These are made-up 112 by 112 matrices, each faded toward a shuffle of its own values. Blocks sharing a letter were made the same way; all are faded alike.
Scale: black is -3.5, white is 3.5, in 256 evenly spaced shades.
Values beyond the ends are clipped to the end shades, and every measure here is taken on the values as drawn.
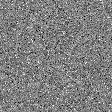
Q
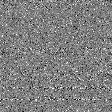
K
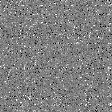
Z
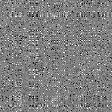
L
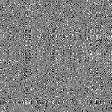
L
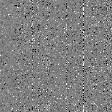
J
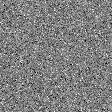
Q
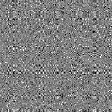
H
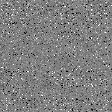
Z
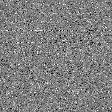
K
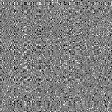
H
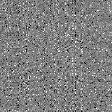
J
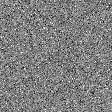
Q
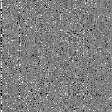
J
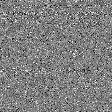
K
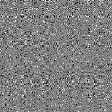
L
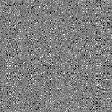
L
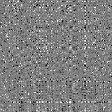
L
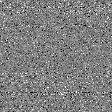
K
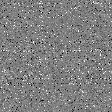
Z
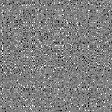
L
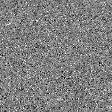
K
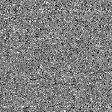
K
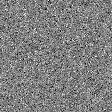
Q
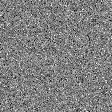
Q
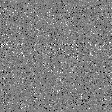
Z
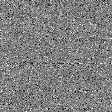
K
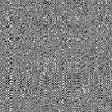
H
